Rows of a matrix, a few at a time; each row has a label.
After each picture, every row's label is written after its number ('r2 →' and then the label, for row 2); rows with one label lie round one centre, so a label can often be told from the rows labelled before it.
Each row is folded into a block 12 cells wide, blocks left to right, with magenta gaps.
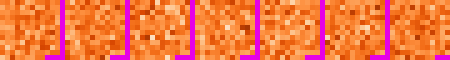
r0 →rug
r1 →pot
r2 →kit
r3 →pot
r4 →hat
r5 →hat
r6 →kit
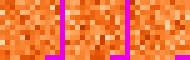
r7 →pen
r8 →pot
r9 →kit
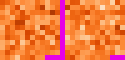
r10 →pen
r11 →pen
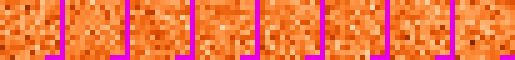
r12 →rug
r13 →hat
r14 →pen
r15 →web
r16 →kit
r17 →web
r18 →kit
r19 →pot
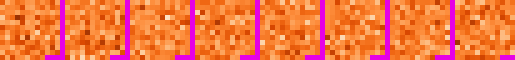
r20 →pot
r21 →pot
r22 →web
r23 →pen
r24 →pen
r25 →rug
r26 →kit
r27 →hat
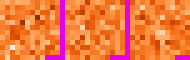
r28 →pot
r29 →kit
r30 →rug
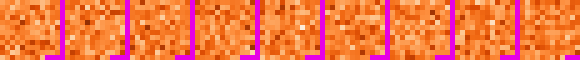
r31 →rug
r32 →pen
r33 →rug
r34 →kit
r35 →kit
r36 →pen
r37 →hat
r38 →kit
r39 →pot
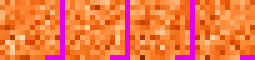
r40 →hat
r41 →rug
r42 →rug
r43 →rug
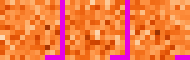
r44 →pot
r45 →rug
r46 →pen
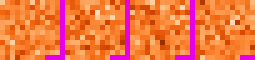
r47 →hat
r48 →rug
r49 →pen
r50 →kit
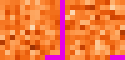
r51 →hat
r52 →web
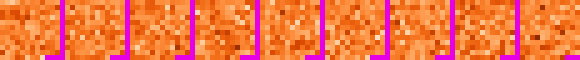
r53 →pot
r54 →rug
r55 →web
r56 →pen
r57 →pot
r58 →rug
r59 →web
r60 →kit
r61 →kit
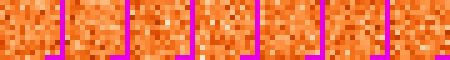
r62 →hat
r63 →hat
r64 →pen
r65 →pot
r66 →hat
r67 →kit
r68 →web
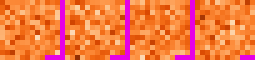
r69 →kit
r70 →rug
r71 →hat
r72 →kit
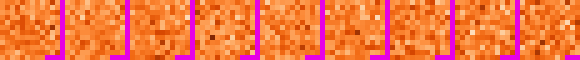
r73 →pen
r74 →pen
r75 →pen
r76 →kit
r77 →rug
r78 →pen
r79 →web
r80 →web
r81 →hat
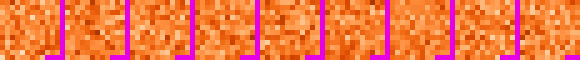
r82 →rug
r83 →pen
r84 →pot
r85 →web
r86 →pen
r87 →kit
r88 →pot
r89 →kit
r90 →rug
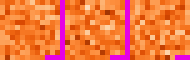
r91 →pen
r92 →hat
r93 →pot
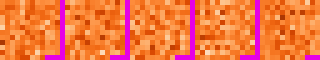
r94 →hat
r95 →pot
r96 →rug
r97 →web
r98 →pen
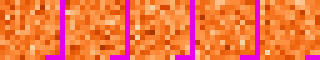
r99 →web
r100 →pen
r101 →rug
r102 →hat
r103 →hat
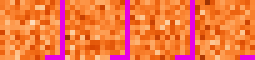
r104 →pot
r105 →rug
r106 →pen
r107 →web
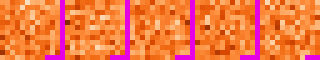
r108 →rug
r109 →web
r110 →hat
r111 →hat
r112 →rug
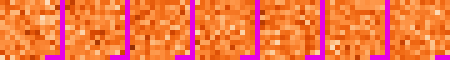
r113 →pen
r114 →pen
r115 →kit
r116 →hat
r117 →web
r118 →web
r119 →kit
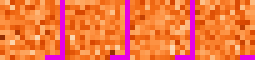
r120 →rug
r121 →kit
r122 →web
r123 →web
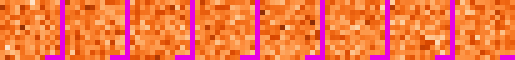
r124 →web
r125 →kit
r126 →hat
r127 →kit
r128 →web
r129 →web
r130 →hat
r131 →pot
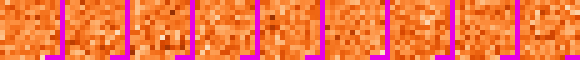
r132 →pot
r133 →pot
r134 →pot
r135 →pot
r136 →rug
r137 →hat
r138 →rug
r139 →hat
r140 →web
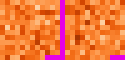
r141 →pen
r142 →kit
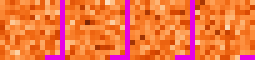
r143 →web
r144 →pen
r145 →hat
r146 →pen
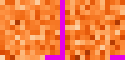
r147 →rug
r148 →web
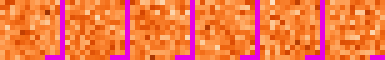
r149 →pen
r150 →rug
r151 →kit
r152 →pen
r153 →pot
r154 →pot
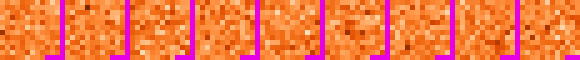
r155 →web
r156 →kit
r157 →web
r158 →hat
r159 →web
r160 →pen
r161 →kit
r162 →rug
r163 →hat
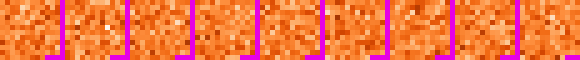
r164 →hat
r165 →hat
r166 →hat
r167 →rug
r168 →pen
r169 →rug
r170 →kit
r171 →hat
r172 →rug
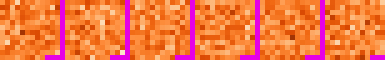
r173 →pen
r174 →kit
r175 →kit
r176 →web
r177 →pen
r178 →web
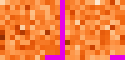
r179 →rug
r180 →hat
